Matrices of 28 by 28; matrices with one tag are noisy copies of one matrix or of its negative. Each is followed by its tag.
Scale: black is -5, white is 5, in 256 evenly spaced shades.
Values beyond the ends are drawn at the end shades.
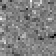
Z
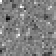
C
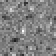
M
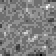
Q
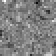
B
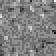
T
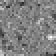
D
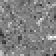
D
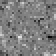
D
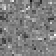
Z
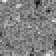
B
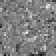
Q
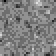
B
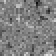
B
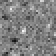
M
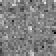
T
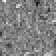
B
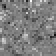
Z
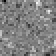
B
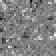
Z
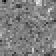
B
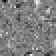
B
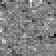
Z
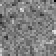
T
